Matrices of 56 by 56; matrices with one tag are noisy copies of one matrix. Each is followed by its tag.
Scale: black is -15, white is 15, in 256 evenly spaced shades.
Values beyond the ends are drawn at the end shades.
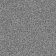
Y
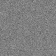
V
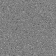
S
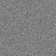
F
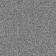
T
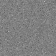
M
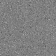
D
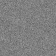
Y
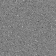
S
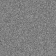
V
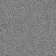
D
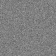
F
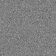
T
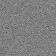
S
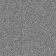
F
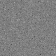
Y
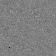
Y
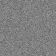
Y
